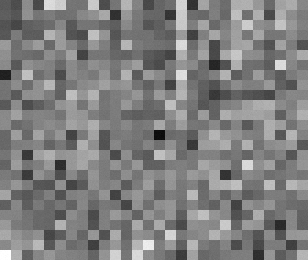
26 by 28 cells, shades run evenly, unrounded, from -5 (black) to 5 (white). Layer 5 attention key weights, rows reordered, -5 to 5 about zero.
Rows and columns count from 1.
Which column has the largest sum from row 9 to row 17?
9
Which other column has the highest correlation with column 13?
1
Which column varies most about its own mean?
17
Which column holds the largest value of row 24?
16
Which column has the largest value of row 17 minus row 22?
23
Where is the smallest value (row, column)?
14, 15
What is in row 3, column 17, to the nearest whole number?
3
